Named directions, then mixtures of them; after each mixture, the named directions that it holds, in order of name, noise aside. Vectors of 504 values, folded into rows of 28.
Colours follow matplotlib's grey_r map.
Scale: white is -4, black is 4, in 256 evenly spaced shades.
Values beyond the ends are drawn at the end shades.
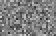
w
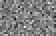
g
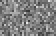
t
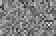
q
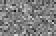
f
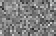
f, q, t.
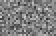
w.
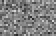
f.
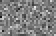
g, w.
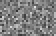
g, w.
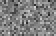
t, w.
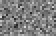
g, w.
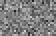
f, q.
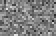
f.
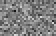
f.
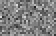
g, t, w.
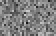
t.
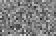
w.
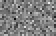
g.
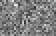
t, w.
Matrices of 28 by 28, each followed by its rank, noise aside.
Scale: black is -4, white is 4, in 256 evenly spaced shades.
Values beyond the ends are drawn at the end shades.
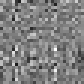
five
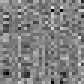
four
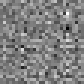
four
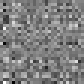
four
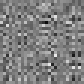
three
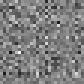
five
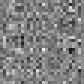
five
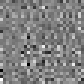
four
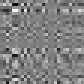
two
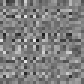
three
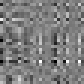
two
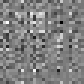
four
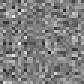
five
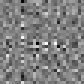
three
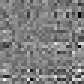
three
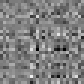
three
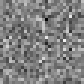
five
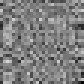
three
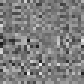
four
